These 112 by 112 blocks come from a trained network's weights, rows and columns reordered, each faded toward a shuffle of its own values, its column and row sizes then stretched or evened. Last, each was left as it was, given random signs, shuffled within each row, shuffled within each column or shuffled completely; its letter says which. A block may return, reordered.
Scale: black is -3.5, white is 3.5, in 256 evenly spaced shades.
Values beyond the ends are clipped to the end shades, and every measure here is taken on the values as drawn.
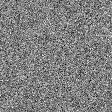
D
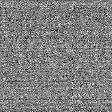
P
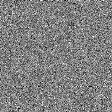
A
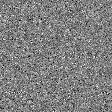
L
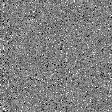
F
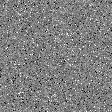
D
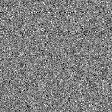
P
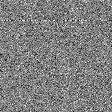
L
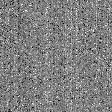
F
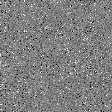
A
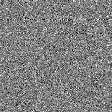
P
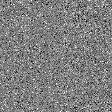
A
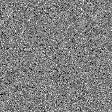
A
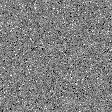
D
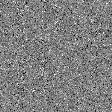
F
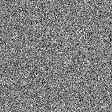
F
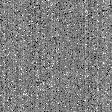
F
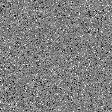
F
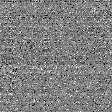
P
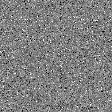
A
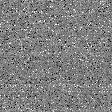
L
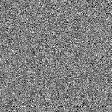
P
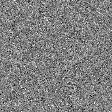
F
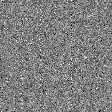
F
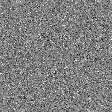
L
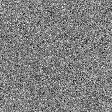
L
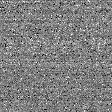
L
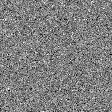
L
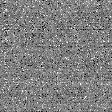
P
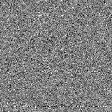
P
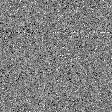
L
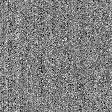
F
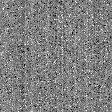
F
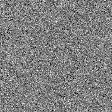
F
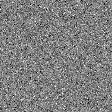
F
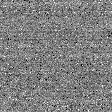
L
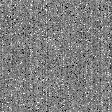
F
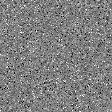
F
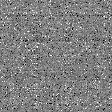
P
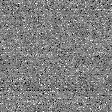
L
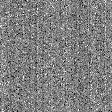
F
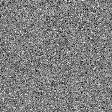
A
